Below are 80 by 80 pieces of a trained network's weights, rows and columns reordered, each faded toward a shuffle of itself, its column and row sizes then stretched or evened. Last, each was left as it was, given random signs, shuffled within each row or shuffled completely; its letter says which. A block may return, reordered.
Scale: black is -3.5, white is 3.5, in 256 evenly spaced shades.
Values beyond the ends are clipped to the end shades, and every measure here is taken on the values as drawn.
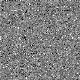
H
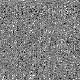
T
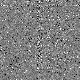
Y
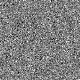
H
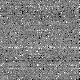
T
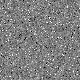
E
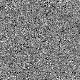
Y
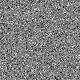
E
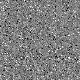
Y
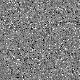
Y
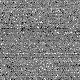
H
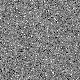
E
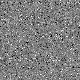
H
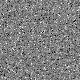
E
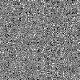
T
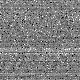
H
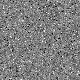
E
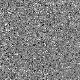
Y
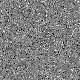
E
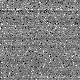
H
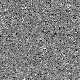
E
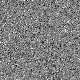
E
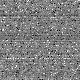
H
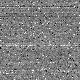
H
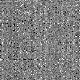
T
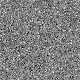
E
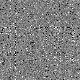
Y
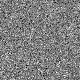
E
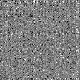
T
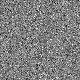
E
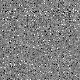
Y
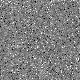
E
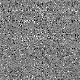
T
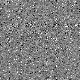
Y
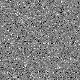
H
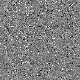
Y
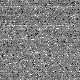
H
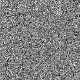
Y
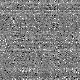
T
